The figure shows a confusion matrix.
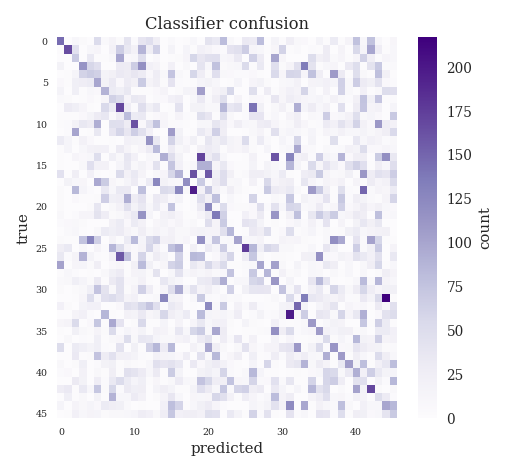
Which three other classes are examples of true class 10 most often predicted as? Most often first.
43, 5, 13
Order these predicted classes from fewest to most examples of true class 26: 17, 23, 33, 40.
17, 33, 40, 23
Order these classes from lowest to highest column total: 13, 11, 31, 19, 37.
37, 13, 31, 11, 19
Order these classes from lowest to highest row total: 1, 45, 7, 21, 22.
22, 7, 45, 1, 21
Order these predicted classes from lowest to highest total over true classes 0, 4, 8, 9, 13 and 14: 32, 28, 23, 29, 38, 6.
28, 23, 6, 38, 29, 32
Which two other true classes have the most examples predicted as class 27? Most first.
0, 29
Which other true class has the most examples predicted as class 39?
15
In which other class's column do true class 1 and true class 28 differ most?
42
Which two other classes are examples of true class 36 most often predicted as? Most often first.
40, 43
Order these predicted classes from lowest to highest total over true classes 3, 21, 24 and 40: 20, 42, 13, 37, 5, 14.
14, 20, 13, 5, 42, 37
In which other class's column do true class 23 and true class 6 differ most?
19
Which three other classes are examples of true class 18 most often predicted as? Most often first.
41, 16, 34
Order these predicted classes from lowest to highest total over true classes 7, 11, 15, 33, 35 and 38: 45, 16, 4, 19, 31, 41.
4, 16, 45, 41, 19, 31
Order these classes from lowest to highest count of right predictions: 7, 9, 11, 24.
11, 7, 9, 24
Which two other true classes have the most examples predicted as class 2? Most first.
11, 18
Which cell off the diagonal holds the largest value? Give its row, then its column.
31, 44
